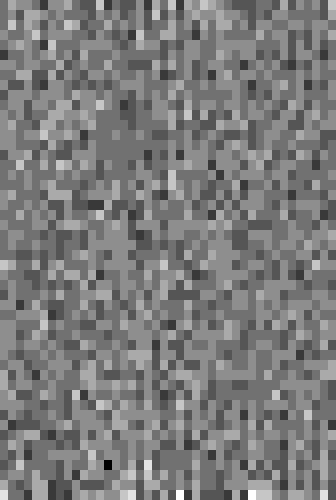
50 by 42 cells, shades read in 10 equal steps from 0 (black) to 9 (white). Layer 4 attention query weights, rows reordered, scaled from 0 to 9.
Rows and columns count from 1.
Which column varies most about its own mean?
23
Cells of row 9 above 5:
2
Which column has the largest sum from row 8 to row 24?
22
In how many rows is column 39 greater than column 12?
14
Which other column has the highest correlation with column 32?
34
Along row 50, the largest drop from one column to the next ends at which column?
24
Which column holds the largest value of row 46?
12
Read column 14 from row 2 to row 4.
4 6 4
